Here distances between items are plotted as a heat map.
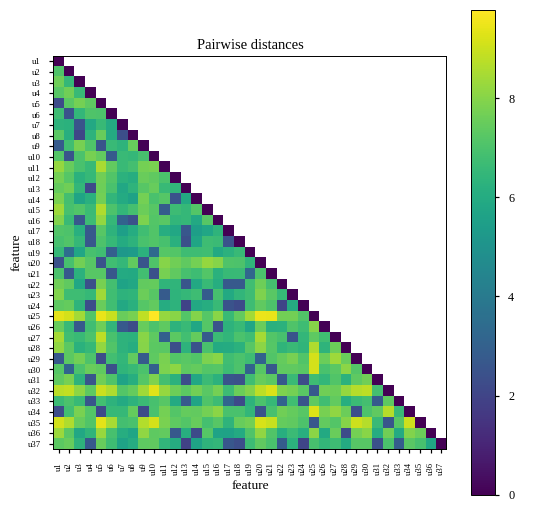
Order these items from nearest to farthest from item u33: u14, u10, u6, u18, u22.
u18, u22, u14, u6, u10
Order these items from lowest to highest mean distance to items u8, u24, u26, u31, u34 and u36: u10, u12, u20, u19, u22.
u22, u12, u19, u20, u10
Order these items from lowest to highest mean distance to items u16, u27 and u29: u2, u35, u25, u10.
u2, u10, u35, u25
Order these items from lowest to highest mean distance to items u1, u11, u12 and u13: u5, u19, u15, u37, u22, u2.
u37, u22, u15, u5, u19, u2
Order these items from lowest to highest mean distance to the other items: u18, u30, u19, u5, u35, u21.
u18, u19, u21, u30, u5, u35
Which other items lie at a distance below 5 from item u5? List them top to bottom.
u1, u9, u20, u29, u34
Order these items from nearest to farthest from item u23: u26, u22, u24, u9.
u24, u22, u26, u9
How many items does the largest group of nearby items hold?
9
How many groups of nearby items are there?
7
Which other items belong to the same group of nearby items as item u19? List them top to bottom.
u2, u6, u10, u21, u30
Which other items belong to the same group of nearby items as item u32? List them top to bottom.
u25, u35
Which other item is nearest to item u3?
u8
